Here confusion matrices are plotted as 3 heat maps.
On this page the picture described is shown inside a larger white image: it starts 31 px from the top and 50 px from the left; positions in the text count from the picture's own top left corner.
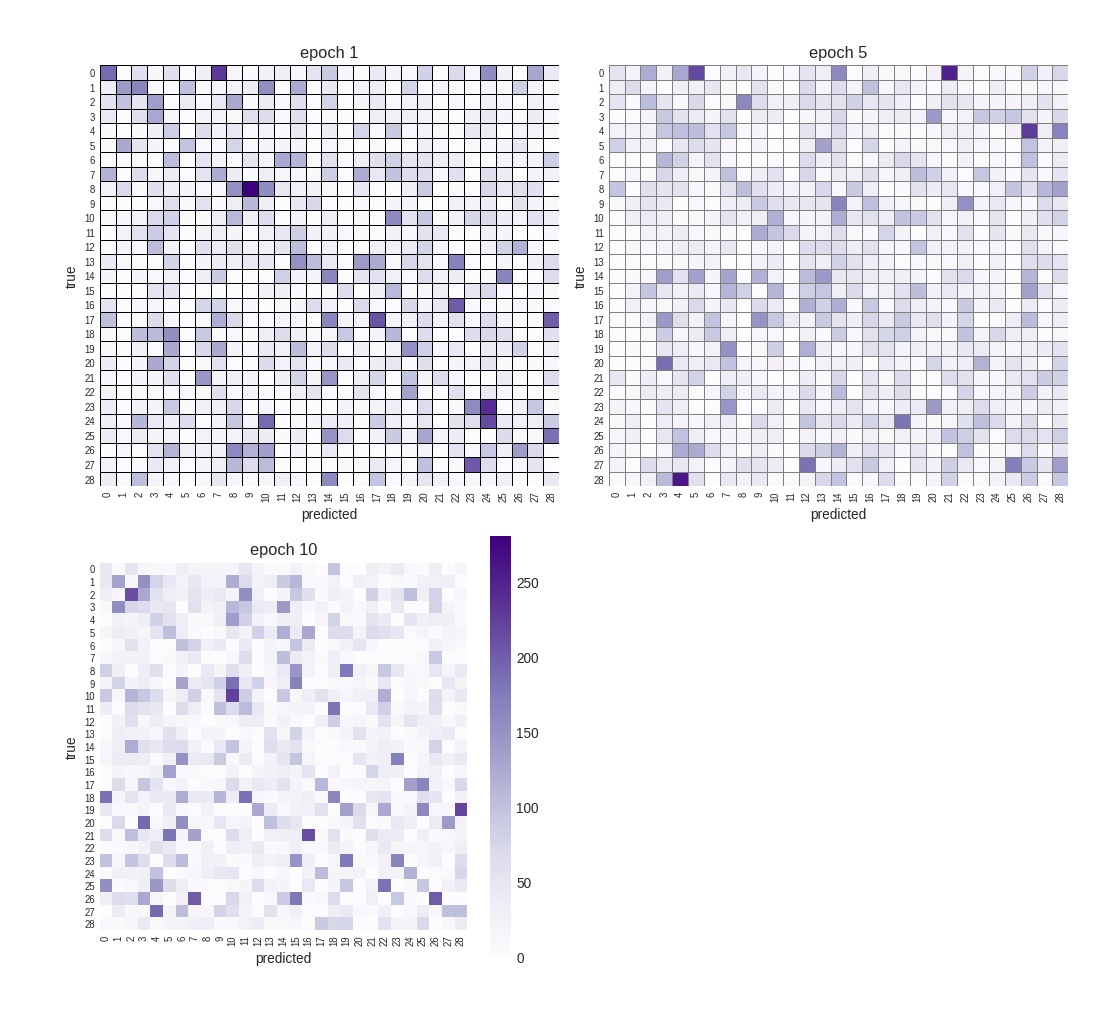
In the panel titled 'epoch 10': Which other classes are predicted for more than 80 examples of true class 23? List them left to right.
0, 2, 6, 15, 19
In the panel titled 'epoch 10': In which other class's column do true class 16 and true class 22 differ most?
5
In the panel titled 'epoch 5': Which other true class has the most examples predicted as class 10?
15
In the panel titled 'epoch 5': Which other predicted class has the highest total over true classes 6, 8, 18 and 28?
4
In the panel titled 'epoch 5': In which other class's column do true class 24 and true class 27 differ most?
18
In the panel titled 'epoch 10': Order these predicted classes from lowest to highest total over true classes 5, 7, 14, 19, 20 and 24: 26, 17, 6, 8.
8, 17, 26, 6
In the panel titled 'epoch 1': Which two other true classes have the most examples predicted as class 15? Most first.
18, 25
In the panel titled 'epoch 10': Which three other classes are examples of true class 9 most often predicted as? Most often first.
10, 15, 6
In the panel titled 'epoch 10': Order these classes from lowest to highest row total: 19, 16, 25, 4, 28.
16, 28, 4, 25, 19
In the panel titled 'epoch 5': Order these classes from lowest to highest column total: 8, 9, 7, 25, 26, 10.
8, 25, 10, 9, 7, 26
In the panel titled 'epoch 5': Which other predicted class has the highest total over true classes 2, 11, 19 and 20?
3
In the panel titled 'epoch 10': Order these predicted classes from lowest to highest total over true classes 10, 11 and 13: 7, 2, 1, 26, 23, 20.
23, 1, 20, 7, 26, 2
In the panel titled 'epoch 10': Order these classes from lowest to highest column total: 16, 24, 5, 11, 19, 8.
8, 24, 16, 19, 5, 11
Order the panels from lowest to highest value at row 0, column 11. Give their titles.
epoch 5, epoch 1, epoch 10
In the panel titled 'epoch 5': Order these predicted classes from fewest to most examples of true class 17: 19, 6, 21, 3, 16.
21, 19, 16, 6, 3
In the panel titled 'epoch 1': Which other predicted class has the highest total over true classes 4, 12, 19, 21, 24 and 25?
14
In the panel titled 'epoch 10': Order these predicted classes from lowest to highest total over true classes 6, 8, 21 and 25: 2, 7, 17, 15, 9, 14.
17, 9, 14, 2, 7, 15
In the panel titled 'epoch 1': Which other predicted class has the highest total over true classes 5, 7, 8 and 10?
9
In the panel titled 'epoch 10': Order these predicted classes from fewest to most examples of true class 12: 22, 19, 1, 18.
19, 1, 22, 18
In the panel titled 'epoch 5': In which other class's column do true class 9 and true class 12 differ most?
22
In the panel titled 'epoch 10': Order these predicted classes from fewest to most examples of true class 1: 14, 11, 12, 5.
12, 5, 11, 14
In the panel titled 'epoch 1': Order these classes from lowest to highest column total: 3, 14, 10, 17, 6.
6, 17, 3, 10, 14
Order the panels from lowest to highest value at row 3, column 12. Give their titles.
epoch 5, epoch 10, epoch 1
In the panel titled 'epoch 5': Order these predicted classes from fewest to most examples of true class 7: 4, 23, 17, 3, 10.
17, 4, 10, 3, 23
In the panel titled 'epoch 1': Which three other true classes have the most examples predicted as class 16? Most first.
13, 7, 4
